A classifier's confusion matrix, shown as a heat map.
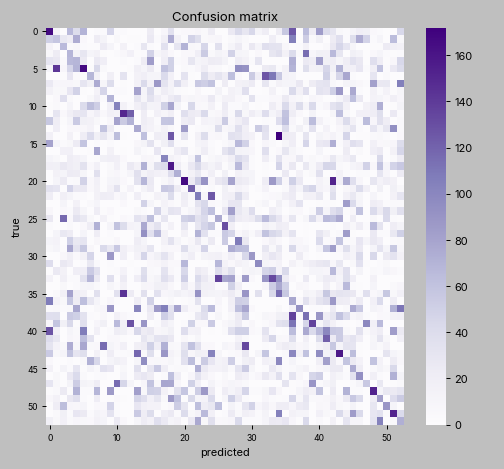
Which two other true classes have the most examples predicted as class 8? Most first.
42, 13
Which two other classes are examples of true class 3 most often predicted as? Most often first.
38, 42
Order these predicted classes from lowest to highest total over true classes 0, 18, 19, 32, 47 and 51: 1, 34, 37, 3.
37, 1, 3, 34
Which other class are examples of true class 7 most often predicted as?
52
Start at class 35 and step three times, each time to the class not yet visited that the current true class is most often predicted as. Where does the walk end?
10
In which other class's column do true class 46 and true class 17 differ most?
51
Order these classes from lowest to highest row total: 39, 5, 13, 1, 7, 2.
2, 13, 1, 7, 39, 5
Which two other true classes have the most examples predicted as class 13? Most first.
43, 37
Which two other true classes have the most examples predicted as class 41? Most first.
40, 44
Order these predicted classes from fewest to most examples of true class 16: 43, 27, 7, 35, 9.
43, 9, 35, 27, 7
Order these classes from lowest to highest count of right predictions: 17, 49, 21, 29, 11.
29, 49, 17, 21, 11
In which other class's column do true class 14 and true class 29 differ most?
34
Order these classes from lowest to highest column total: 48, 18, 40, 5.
48, 40, 5, 18
